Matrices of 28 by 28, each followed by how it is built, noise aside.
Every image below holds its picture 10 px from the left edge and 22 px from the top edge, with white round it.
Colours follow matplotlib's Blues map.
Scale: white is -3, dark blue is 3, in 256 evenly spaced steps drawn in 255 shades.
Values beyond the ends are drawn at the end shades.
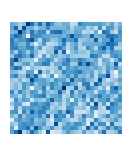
Hankel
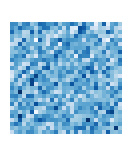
Hankel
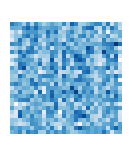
blocks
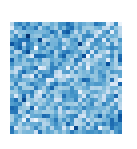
Hankel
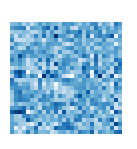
low rank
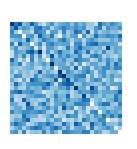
diagonal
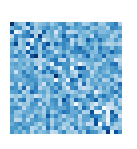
banded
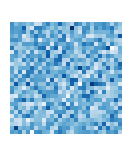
Hankel
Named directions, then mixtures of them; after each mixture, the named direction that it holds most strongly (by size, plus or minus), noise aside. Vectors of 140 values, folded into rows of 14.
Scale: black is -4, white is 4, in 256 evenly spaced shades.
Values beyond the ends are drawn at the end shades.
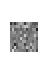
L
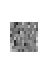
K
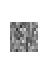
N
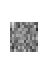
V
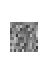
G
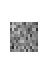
V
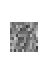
G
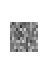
N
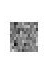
K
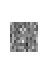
N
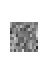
G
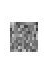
V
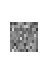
L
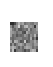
V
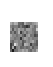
L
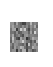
N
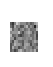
V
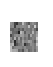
K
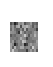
L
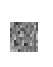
K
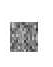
V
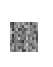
V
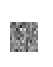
N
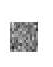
V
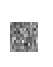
N
